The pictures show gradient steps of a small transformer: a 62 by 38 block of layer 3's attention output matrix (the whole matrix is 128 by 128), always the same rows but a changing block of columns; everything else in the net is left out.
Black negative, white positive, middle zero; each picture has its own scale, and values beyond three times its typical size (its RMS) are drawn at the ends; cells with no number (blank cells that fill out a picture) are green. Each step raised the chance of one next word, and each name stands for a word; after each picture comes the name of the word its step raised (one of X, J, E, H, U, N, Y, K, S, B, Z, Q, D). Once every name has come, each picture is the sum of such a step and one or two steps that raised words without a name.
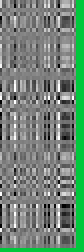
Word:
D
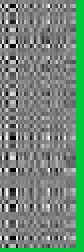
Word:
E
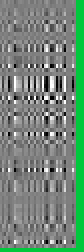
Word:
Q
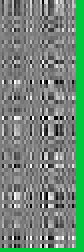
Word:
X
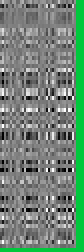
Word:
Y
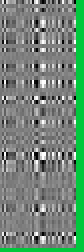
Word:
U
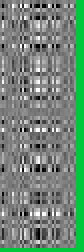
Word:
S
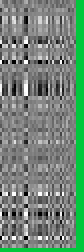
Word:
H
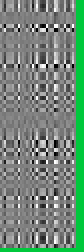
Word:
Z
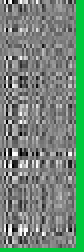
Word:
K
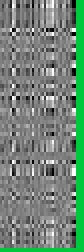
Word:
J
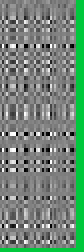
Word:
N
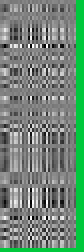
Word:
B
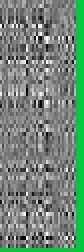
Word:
H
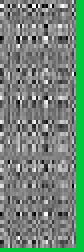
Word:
S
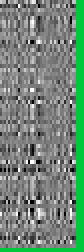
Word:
S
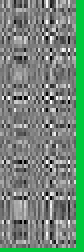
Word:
J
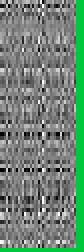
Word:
Y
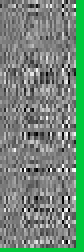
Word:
Y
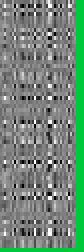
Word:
J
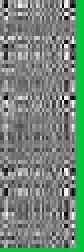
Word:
D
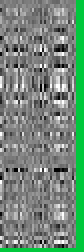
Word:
Q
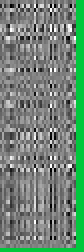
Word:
E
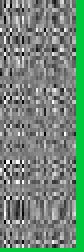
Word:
J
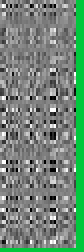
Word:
Y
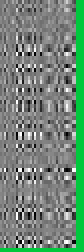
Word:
Y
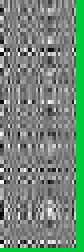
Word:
Y
